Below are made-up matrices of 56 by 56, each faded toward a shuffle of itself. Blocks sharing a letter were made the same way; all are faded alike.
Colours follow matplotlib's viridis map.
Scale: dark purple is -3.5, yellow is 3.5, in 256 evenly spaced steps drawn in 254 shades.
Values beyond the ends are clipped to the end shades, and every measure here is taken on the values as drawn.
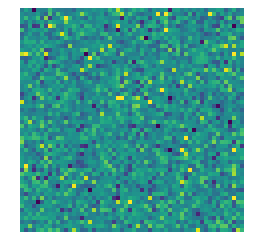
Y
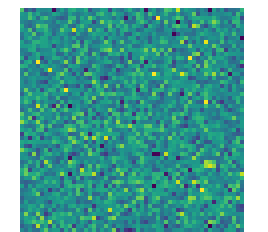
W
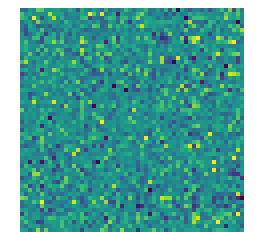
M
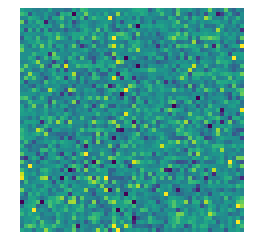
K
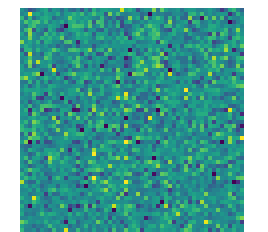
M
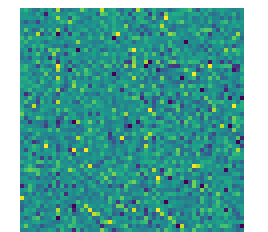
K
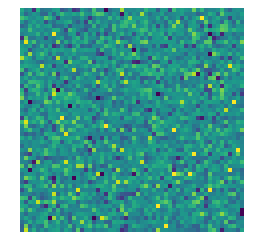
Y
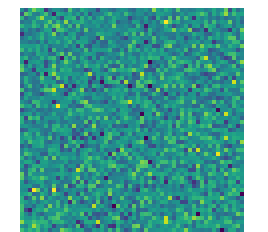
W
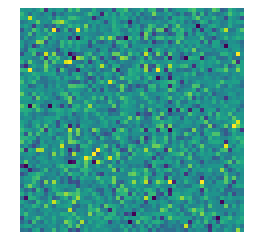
K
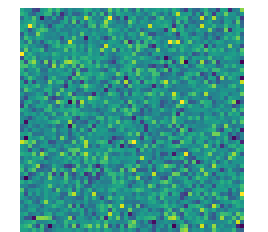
M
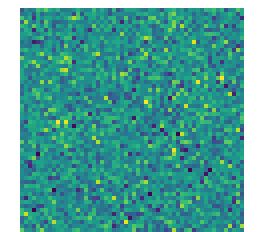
W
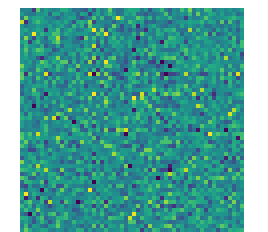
M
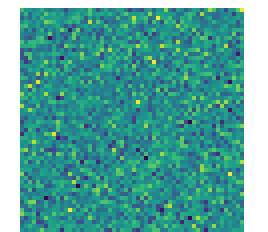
W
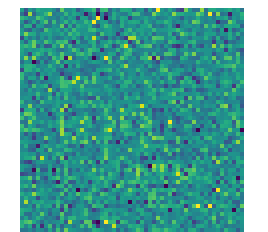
K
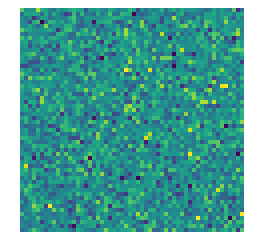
W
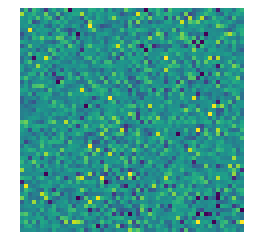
Y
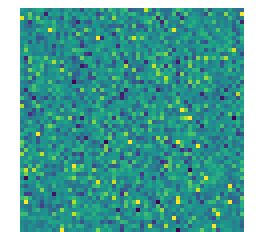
Y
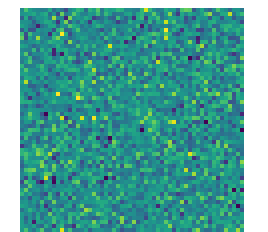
W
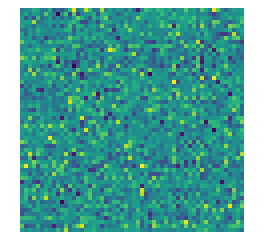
M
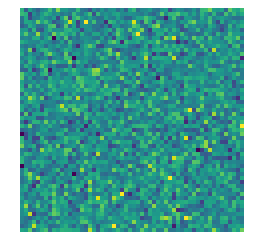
W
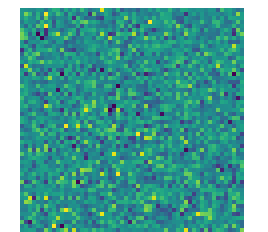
M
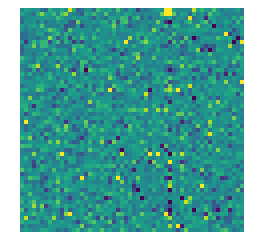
Y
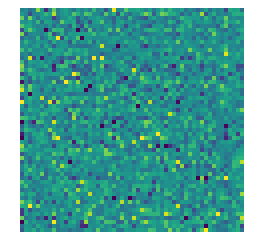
K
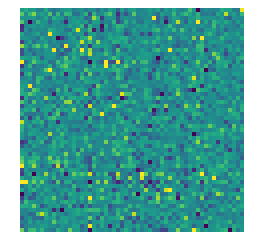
K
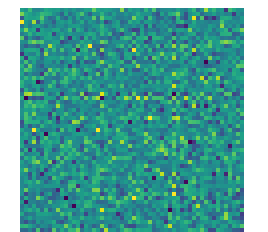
M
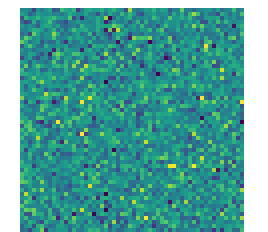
W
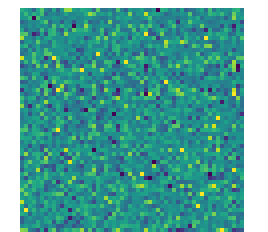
M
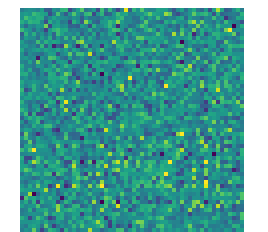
M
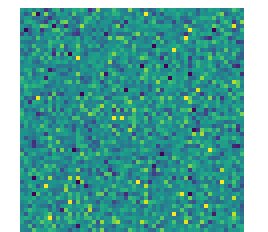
Y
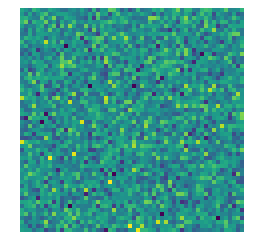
W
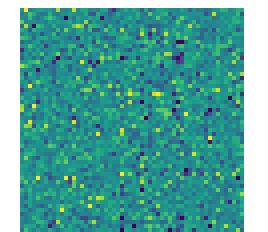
Y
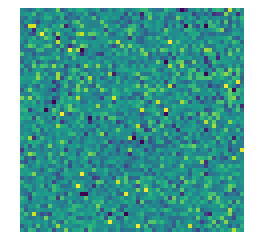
Y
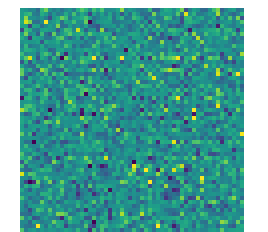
M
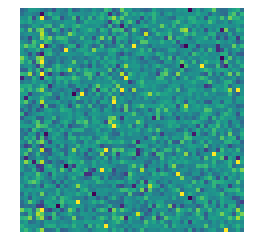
K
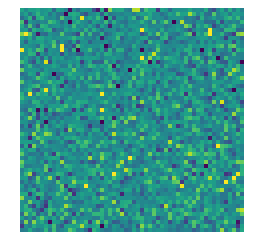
Y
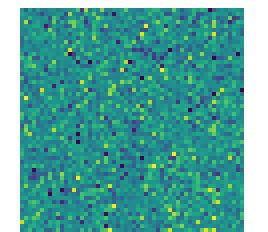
Y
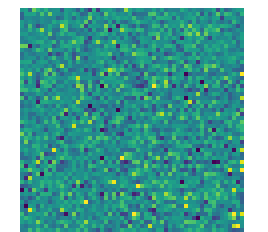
M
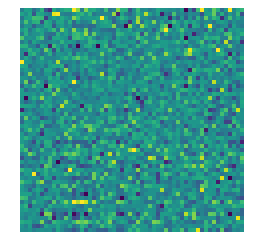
M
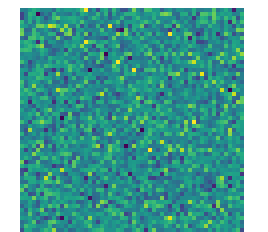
W
